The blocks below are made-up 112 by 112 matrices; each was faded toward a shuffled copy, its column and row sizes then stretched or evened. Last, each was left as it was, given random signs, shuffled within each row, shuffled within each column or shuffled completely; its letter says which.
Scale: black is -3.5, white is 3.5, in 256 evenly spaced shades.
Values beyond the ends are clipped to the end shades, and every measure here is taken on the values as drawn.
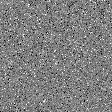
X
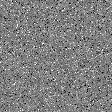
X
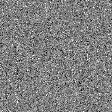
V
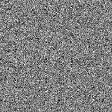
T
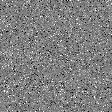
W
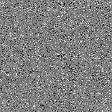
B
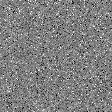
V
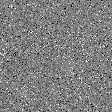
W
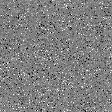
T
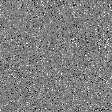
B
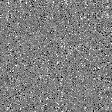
T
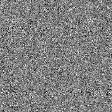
B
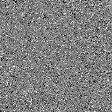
B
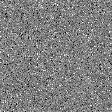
V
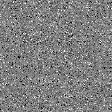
T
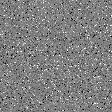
W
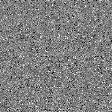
T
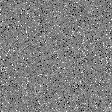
V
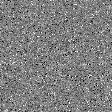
W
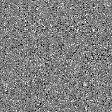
T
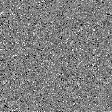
T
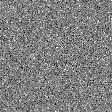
W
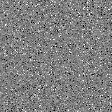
B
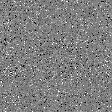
B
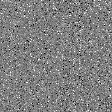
V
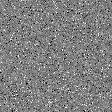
X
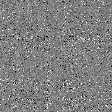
B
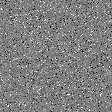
X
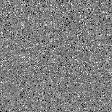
T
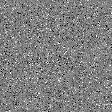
B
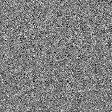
B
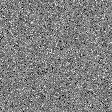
X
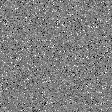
W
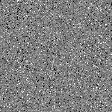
V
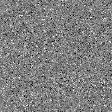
B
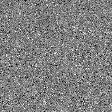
B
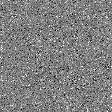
B
